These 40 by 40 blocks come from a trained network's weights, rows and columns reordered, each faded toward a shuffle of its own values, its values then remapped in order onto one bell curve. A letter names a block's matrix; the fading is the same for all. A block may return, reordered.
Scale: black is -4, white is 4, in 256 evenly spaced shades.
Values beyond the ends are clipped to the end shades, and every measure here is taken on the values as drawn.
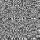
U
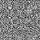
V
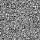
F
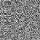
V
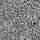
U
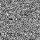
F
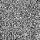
V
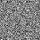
F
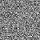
V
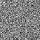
U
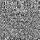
V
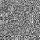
U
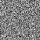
U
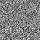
F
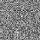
U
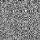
V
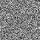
F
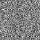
U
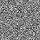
F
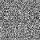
V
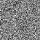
F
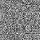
V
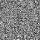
F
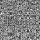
V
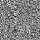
F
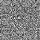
F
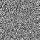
F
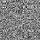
V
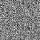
U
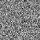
F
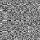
U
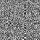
V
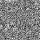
V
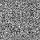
V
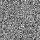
F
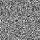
F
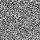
F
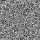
F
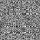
U
